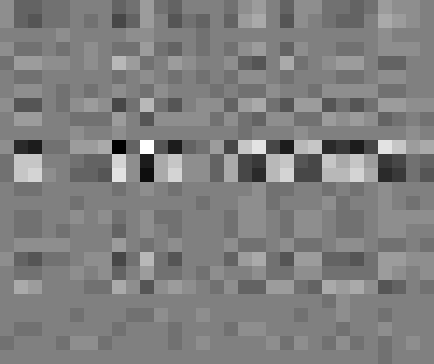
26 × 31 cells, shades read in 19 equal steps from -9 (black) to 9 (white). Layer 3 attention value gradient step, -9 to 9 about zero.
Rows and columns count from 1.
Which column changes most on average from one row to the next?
9
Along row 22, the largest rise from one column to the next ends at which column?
25
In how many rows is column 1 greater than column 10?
7
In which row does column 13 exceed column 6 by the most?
13
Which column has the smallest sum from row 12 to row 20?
11
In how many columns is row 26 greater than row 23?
4
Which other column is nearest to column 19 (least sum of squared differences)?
28
